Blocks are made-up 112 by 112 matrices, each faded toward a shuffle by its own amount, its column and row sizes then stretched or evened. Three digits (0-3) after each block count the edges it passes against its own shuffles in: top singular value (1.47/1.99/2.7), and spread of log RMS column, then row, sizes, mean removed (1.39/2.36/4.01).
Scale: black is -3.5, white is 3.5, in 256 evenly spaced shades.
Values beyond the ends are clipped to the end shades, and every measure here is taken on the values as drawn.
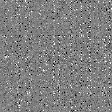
0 2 1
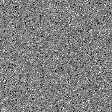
0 1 0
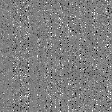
0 2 0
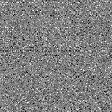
2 0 1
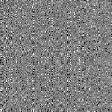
3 2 1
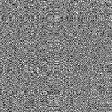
3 0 1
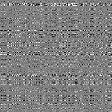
3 1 3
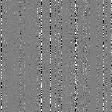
2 3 0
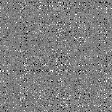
0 2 2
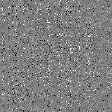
0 2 1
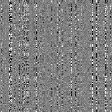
3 3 0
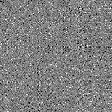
2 1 0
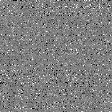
1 1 2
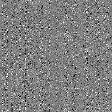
1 2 0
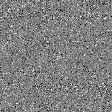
0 0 1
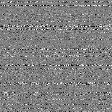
1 0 3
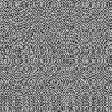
3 1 1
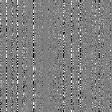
3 3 0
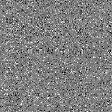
2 1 1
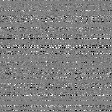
2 1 3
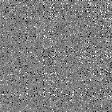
0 2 2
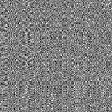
3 1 0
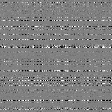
3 1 3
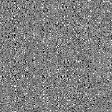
2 2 1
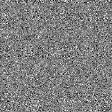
0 1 2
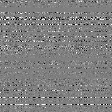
2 1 3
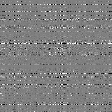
3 1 3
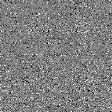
1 1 2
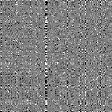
3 2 1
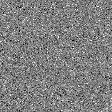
0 0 1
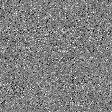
1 0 1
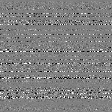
2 0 3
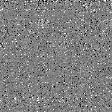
1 1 2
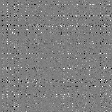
1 2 2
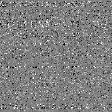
1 1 2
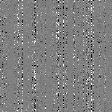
2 3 1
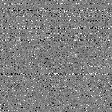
2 0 2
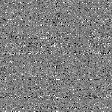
1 1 2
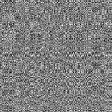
3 1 2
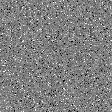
1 0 0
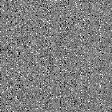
1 2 0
